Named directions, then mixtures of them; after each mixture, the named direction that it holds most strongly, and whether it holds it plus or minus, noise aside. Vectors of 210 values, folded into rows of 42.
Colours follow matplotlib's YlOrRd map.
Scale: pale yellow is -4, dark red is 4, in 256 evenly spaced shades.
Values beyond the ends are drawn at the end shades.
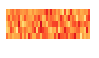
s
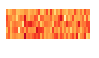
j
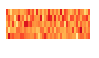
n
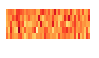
j, minus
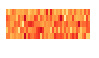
j, plus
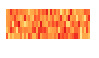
s, plus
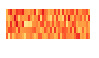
n, minus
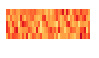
s, minus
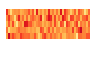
n, plus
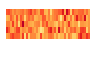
s, minus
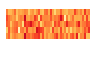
j, plus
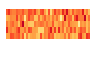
j, minus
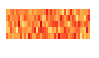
s, plus
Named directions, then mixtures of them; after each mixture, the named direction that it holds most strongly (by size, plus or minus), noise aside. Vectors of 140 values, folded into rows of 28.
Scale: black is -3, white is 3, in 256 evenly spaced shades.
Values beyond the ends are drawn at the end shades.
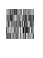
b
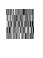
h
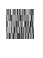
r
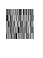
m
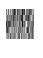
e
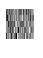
m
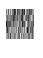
e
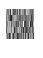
r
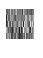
b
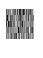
m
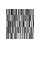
r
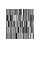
m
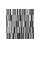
r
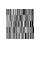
h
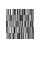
r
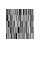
m
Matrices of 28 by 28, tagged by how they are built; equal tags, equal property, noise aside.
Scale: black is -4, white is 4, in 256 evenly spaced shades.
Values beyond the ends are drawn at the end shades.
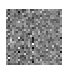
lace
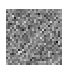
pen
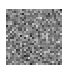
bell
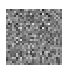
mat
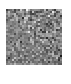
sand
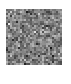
bell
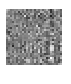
mat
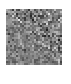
sand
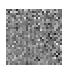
sand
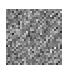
pen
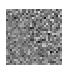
sand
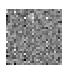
lace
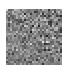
sand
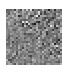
sand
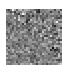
sand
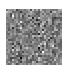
lace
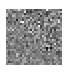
sand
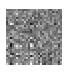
mat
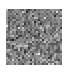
bell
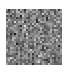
bell
